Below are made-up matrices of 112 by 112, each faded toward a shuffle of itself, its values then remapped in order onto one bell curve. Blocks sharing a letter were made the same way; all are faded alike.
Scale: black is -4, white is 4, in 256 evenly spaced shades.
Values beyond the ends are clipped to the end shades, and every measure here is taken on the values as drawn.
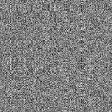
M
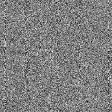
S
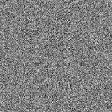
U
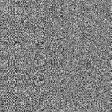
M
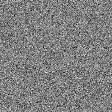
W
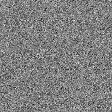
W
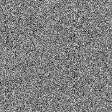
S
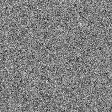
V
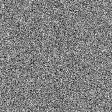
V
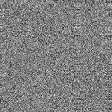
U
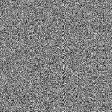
M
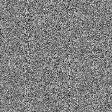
S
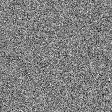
V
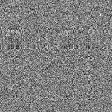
U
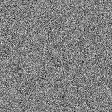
V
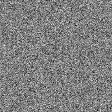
V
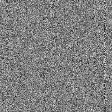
S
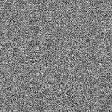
U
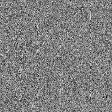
S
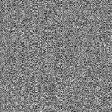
M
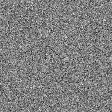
V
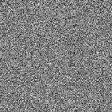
U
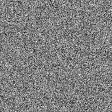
W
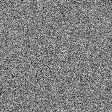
W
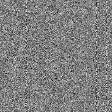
S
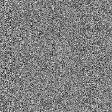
S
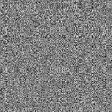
M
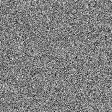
V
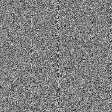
S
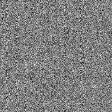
S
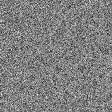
V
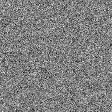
W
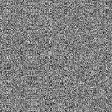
M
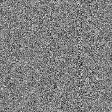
S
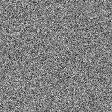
V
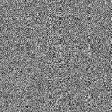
M
